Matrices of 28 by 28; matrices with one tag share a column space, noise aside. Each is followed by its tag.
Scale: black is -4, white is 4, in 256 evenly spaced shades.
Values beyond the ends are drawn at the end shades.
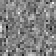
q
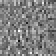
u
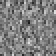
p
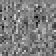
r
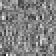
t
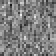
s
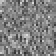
u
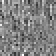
s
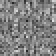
q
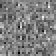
r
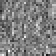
q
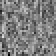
q
